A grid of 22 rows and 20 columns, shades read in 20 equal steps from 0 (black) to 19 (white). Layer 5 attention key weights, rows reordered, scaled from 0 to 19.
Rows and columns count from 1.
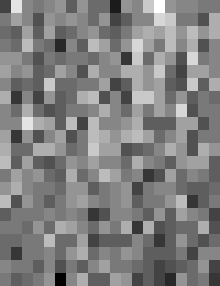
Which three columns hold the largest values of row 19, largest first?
5, 8, 17
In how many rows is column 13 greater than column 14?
13
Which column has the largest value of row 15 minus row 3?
2
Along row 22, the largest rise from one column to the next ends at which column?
7
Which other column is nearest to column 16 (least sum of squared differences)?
20
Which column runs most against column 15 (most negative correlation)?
11
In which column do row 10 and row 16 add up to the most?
3
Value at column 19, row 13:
12
